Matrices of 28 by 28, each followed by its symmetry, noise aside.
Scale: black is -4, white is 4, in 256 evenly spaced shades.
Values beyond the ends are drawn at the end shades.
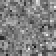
antisymmetric.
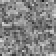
same after a half turn.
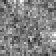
symmetric across the other diagonal.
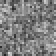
same after a half turn.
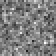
same after a half turn.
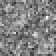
symmetric.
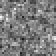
same after a half turn.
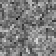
symmetric.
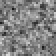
same after a half turn.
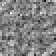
symmetric.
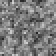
symmetric.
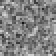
symmetric.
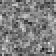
antisymmetric.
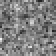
antisymmetric.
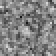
symmetric across the other diagonal.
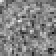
symmetric.
